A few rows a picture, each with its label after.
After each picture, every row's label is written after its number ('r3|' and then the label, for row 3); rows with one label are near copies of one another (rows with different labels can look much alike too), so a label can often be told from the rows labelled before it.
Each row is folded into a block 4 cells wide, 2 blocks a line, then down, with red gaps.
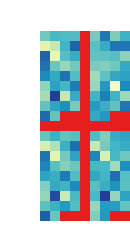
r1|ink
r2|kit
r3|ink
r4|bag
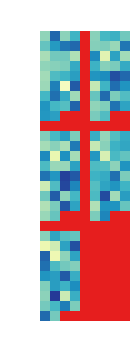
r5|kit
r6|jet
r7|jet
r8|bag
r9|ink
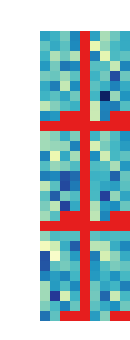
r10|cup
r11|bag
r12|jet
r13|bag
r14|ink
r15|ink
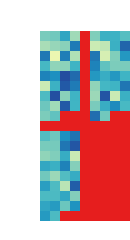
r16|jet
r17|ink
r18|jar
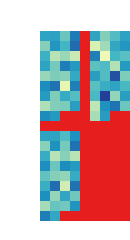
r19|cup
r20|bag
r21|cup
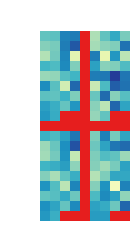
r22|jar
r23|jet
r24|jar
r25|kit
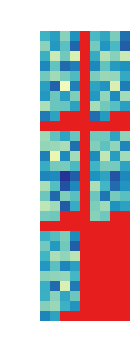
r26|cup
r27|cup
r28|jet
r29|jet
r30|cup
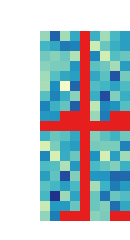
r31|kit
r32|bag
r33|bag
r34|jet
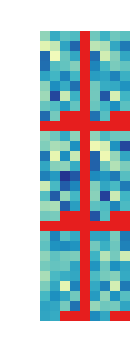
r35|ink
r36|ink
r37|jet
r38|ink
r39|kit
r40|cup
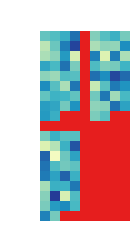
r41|jar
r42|jet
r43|ink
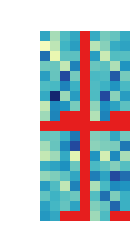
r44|bag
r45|bag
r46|jar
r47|jet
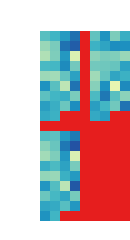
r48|jar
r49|kit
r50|jar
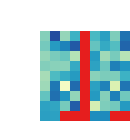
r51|kit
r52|cup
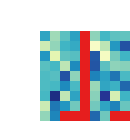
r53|bag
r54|ink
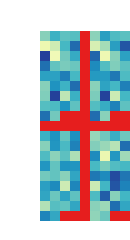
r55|ink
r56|ink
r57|cup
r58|jet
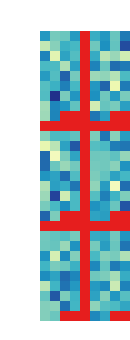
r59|bag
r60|cup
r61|ink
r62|kit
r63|jet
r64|cup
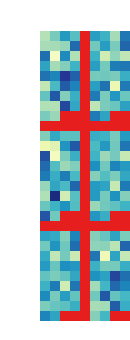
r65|jet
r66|cup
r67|ink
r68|cup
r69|cup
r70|jet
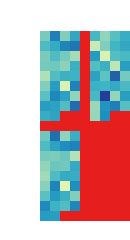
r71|kit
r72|bag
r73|kit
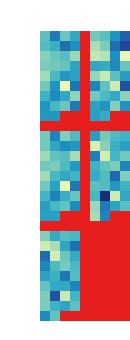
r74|kit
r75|jar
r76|kit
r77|bag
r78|ink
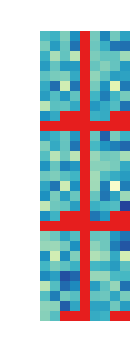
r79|cup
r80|kit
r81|cup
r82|kit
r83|jet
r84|jar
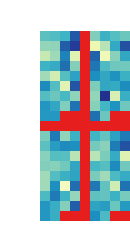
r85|jar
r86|ink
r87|kit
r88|jar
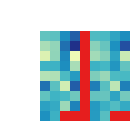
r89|jar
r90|jar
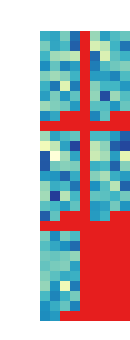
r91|cup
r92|ink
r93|ink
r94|jar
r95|kit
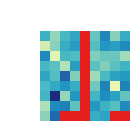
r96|bag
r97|kit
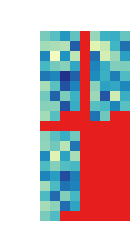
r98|jet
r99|ink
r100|jet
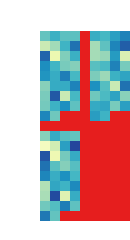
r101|ink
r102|jar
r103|ink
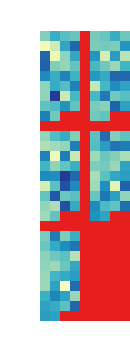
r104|ink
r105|jet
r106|jet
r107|kit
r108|kit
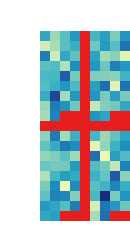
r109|bag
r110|cup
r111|kit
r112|bag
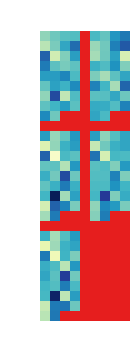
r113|ink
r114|jar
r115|bag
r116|bag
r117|bag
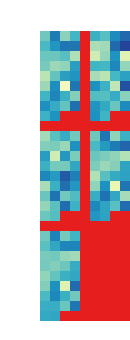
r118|kit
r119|jar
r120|jet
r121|kit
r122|kit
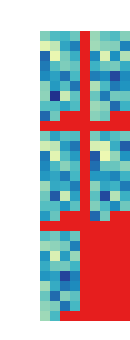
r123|ink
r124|jet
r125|ink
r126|ink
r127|jet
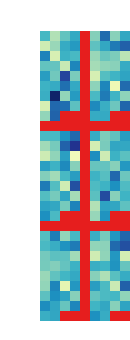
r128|bag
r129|kit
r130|jar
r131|bag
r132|kit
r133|jar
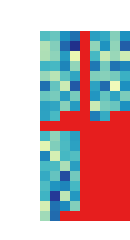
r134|jar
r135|cup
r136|bag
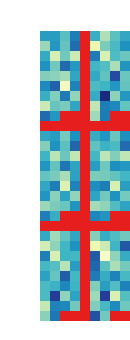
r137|cup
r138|bag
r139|cup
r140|cup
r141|bag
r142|ink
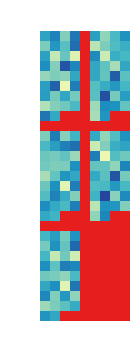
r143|cup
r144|bag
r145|kit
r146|bag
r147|cup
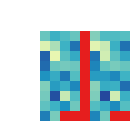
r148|ink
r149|ink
